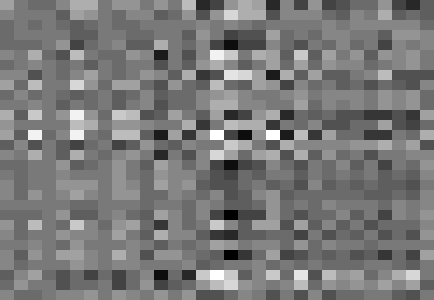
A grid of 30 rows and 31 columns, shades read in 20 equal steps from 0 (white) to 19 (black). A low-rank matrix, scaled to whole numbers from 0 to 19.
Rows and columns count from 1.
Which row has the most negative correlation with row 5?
2
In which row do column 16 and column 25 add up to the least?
28
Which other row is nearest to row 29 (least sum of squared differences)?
11
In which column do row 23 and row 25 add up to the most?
12
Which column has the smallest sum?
6
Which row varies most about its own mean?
14
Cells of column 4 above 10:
4
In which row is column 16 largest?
24
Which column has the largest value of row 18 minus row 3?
17
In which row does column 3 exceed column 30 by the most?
15
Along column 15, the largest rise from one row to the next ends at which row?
8
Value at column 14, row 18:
9
